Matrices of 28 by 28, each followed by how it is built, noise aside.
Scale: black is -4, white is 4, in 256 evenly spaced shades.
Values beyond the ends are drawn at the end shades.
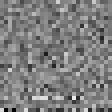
uneven rows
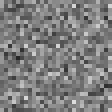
repeating rows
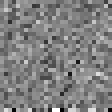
uneven rows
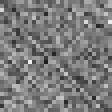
Toeplitz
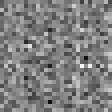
repeating rows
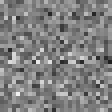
uneven rows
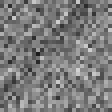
Hankel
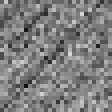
Hankel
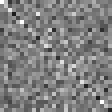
diagonal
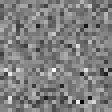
uneven rows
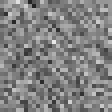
Toeplitz
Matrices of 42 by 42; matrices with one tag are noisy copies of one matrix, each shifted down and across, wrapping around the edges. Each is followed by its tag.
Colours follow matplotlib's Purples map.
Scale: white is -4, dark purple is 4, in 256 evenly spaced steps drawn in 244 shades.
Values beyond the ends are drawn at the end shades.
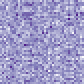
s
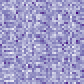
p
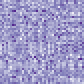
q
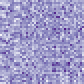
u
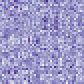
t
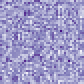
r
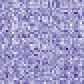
t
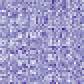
t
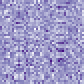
s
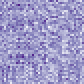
u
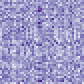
q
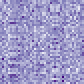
s
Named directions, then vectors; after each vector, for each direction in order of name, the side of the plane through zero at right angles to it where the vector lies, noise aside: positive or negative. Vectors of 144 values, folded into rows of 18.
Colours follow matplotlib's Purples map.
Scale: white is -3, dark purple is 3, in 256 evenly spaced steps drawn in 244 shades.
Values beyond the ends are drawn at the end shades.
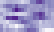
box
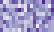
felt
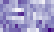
negative, negative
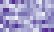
negative, positive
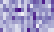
positive, positive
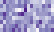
negative, negative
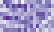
positive, negative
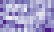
negative, positive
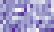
negative, negative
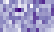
positive, positive
